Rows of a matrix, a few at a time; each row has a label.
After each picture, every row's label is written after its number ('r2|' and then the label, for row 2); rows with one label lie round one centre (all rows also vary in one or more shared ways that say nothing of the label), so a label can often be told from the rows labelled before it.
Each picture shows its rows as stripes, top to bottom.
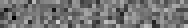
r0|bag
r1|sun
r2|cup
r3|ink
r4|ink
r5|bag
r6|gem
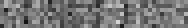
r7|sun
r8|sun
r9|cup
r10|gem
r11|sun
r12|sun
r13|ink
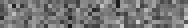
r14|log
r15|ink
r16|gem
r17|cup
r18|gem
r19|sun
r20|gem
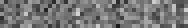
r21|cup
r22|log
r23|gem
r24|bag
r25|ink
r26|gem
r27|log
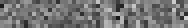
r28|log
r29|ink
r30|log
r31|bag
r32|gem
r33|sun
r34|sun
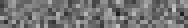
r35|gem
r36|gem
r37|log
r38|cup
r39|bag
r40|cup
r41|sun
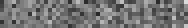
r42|gem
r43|ink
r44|log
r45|bag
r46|log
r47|ink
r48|gem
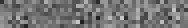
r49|ink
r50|gem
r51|log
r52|sun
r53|sun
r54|bag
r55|sun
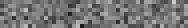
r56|log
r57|gem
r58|bag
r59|gem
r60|sun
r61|cup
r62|bag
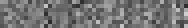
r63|bag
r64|log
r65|sun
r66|gem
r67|sun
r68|log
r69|gem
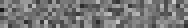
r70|log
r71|bag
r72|ink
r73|log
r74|gem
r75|sun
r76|bag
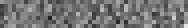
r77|sun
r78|ink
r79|ink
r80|gem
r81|log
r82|cup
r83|gem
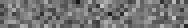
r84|log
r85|ink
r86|cup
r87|ink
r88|log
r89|gem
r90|bag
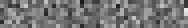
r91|bag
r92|bag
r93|gem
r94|gem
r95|cup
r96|ink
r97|bag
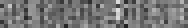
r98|sun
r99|ink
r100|sun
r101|sun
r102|sun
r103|ink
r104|cup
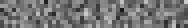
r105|gem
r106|bag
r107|ink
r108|cup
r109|bag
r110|log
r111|log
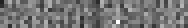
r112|ink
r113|ink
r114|sun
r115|gem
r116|bag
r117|sun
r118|bag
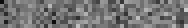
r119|ink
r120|gem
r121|gem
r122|cup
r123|log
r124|cup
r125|gem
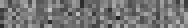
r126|bag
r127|bag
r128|ink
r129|gem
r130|ink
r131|sun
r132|ink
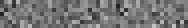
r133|ink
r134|ink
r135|cup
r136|ink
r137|gem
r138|bag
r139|log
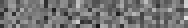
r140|gem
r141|gem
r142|cup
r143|ink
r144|gem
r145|bag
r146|ink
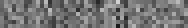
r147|sun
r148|sun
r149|ink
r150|gem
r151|cup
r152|sun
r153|cup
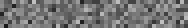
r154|bag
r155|sun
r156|cup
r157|ink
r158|gem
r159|bag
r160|cup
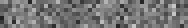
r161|bag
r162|log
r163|cup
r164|log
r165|ink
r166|ink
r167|cup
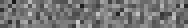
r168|ink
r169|bag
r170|ink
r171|log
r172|log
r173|bag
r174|gem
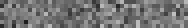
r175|gem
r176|ink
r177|bag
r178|log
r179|gem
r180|sun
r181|ink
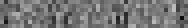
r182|cup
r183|log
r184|log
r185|cup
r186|cup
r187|cup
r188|cup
